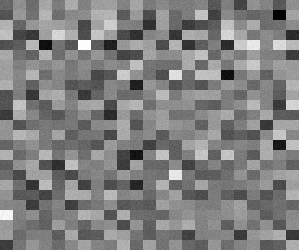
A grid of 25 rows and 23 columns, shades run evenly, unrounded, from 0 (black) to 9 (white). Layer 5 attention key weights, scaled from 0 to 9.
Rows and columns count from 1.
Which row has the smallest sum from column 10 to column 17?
3
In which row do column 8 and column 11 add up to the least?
9
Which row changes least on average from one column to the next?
21
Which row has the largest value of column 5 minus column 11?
4
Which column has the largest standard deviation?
22
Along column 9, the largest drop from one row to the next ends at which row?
5
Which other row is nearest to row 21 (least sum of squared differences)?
23
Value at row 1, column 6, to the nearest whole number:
6
